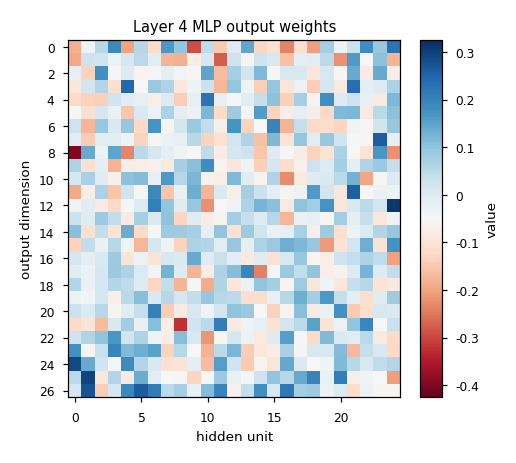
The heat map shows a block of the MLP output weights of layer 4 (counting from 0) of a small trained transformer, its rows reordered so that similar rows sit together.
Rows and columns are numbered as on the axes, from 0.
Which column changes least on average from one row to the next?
17
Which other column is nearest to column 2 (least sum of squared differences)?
12
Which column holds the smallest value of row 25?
24
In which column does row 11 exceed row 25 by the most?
21
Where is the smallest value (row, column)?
8, 0
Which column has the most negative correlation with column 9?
3
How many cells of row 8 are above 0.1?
3
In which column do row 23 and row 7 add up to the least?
10
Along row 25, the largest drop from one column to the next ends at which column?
2
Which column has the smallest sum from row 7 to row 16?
16
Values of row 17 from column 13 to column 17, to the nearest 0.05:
0.2 -0.25 -0.05 0.1 0.05
